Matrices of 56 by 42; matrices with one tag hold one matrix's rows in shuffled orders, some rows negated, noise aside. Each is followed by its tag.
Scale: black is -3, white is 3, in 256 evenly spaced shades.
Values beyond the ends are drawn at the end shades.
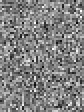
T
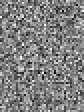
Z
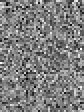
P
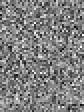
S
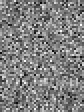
S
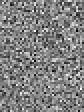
T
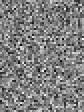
Z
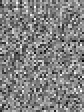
S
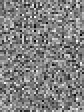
T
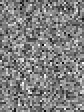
Z
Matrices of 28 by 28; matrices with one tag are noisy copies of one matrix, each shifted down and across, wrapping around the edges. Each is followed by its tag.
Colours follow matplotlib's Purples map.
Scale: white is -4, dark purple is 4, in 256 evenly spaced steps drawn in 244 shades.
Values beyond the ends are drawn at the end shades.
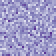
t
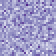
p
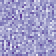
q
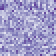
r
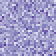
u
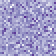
p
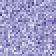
u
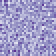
u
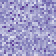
p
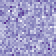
r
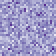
p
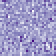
q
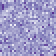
r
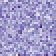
t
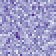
t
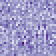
q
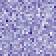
t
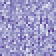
q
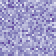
p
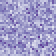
r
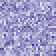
r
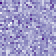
u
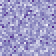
t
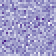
u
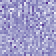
q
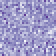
q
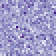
t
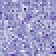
r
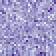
r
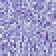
q
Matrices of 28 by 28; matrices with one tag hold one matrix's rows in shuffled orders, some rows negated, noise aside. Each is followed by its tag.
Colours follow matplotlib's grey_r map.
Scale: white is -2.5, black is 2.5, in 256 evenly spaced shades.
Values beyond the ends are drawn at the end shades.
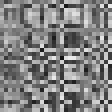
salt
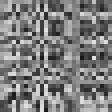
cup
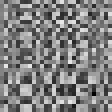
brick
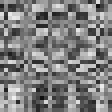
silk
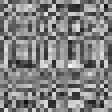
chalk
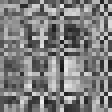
salt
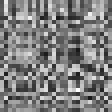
chalk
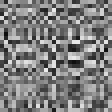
chalk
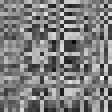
salt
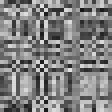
cup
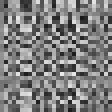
brick
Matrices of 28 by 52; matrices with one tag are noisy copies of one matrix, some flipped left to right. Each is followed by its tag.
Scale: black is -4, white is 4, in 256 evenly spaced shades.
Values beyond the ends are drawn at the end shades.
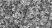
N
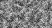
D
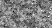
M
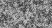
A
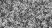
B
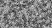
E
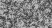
B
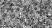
N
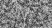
E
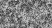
A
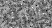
E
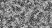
D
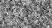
N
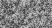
N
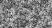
M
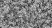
E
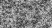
M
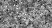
A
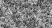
M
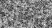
B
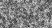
B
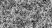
M
